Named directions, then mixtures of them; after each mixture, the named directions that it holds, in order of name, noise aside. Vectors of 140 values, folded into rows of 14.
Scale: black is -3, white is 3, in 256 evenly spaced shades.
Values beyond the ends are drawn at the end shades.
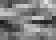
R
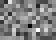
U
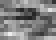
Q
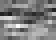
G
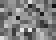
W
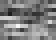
G.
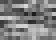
G, R.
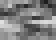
R.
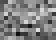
G, U.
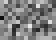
U, W.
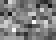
R, U.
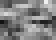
R.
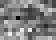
Q, W.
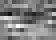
G.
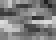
R.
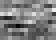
G.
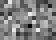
R, U.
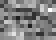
Q, U.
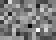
U.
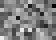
W.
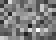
U, W.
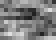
Q.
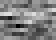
G.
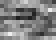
Q.
